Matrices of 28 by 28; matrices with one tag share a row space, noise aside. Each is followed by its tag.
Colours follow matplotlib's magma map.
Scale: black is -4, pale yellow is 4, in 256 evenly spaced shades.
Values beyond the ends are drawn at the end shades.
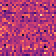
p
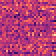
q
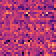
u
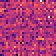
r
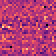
p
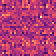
p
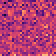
p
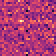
u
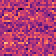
u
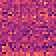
p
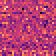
p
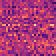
q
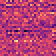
q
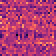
r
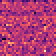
p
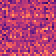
p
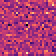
u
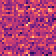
u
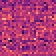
p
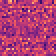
p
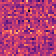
u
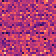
p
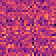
q
